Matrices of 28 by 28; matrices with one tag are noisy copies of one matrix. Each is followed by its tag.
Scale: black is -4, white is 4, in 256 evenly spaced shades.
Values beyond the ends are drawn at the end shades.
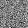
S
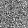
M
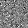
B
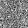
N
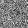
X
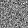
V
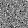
S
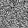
B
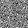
X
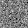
N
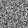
S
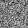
V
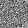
B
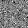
V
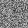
X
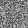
M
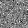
B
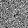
V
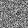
V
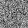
N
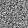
M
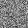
S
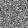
X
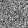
V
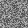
N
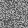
N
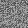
V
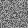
B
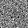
X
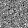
B
